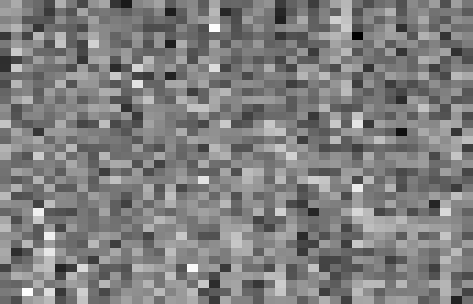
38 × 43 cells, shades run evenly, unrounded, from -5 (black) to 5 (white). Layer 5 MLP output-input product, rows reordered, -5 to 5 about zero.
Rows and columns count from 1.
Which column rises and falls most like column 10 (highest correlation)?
6
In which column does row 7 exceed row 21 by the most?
2
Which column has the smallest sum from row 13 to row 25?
37
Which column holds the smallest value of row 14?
12
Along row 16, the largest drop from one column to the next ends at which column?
34
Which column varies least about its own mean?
38
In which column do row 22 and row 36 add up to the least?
20
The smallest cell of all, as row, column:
5, 33
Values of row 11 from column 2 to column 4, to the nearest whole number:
2 0 -1
